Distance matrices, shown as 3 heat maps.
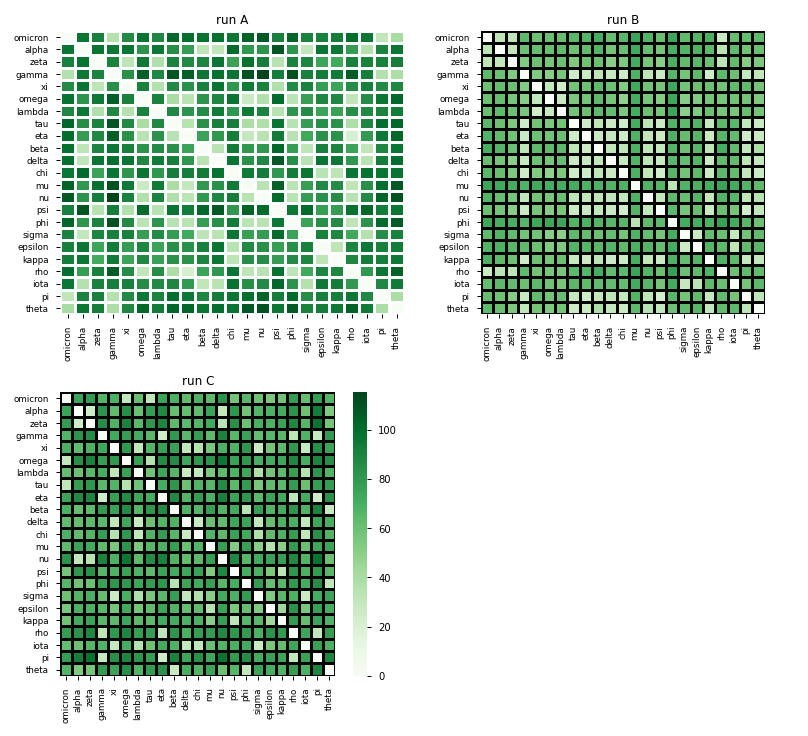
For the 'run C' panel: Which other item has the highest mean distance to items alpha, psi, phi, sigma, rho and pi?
omega
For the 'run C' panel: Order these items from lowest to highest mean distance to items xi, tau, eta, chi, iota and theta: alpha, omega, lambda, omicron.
lambda, omicron, alpha, omega
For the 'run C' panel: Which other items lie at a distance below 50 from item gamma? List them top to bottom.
eta, rho, pi
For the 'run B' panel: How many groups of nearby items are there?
5
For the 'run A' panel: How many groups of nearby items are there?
5
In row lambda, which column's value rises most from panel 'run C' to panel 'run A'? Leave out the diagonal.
delta
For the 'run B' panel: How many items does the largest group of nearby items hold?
11
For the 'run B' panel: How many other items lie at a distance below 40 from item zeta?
3
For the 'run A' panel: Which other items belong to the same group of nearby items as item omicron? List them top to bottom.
gamma, pi, theta
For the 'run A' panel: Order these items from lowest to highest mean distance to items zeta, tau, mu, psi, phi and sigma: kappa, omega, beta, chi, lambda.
omega, lambda, beta, kappa, chi
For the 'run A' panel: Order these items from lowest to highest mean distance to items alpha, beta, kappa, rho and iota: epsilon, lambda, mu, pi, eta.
eta, mu, epsilon, lambda, pi
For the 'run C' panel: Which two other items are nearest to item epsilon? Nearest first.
mu, kappa
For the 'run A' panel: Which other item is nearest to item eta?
rho
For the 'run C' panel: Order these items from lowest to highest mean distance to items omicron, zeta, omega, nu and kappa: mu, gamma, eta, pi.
mu, gamma, eta, pi
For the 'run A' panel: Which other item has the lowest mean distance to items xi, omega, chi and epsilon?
kappa
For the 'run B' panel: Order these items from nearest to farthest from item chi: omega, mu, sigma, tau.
tau, omega, sigma, mu
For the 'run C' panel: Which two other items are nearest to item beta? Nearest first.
theta, phi
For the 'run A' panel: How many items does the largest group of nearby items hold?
7
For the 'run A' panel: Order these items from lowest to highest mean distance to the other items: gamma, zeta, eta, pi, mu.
eta, mu, zeta, pi, gamma
